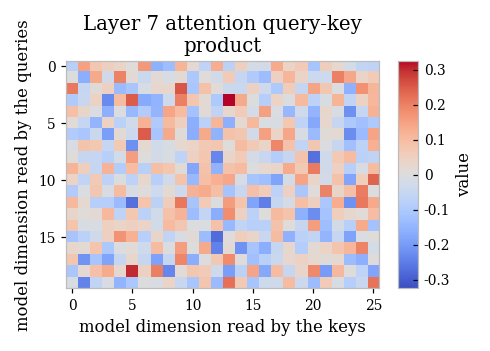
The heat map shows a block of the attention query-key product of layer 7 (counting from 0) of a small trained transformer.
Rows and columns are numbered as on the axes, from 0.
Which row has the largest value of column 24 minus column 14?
16
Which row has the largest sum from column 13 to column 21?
9
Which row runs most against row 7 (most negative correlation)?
8
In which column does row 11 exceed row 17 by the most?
24
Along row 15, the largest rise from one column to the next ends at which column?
13
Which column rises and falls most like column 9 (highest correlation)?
0
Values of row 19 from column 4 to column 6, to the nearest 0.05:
-0.15 -0.1 0
